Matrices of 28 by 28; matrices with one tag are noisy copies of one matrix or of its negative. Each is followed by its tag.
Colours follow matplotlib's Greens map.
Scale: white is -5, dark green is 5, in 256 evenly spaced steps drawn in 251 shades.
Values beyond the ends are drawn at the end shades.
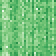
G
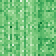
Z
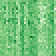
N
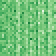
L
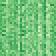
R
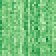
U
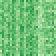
Z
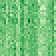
N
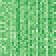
L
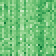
Z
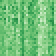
N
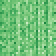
L
